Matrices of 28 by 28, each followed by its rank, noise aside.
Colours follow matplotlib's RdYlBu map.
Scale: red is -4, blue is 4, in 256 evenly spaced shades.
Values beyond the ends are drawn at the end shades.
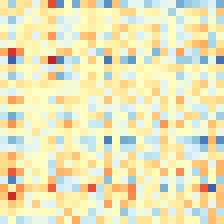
three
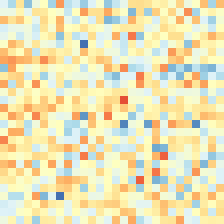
eight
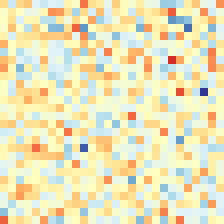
eight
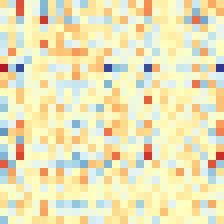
three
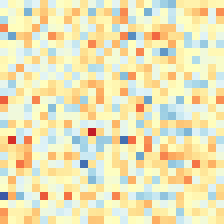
six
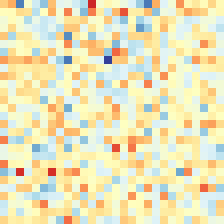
eight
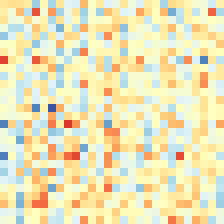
six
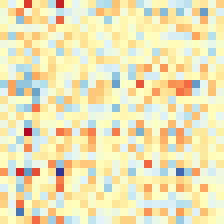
four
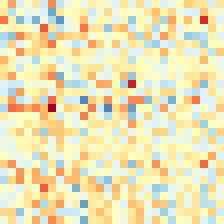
four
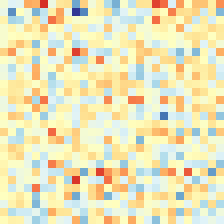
six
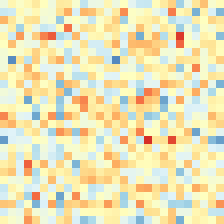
eight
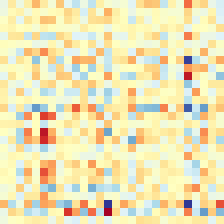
three
